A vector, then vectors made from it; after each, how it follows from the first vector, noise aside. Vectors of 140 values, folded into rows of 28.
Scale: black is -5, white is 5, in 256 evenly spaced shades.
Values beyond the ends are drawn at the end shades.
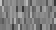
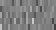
reversed, negated, partly zeroed.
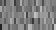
reversed.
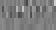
negated, partly zeroed.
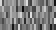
scaled up.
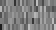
reversed.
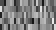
reversed, scaled up.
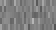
reversed, negated, shrunk.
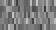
wrapped around, negated.
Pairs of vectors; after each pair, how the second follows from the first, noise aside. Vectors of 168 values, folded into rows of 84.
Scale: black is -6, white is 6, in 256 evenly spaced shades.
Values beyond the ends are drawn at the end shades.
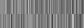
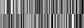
scaled up.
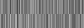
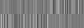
wrapped around, negated, partly zeroed.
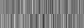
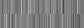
wrapped around, partly zeroed.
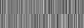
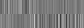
wrapped around, partly zeroed.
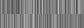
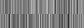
wrapped around, negated.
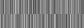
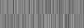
reversed, negated, shrunk.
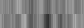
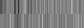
wrapped around, partly zeroed.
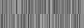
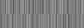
reversed, negated, shrunk.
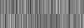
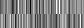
scaled up.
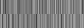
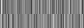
copied.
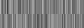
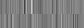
wrapped around, negated, partly zeroed.
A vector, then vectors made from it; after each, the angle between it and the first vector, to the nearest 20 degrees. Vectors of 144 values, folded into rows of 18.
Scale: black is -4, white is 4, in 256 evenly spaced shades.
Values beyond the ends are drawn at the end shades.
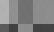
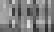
60 degrees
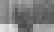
120 degrees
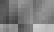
140 degrees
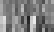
80 degrees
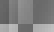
160 degrees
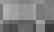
60 degrees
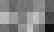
60 degrees
